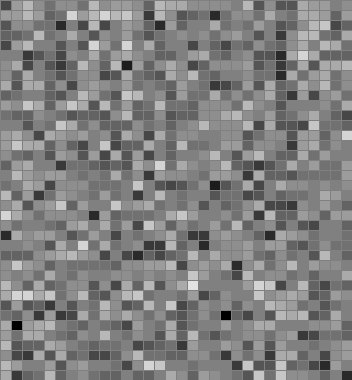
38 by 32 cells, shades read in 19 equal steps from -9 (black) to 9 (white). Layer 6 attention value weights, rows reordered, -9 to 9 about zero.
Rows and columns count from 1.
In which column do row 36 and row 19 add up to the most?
13
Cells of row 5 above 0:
11
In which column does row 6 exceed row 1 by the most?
27
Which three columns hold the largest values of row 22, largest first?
1, 17, 25
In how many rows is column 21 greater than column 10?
15
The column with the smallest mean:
26
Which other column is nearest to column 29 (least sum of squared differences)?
19
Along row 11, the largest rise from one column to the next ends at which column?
10
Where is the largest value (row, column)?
29, 18
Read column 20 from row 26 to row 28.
3 1 0
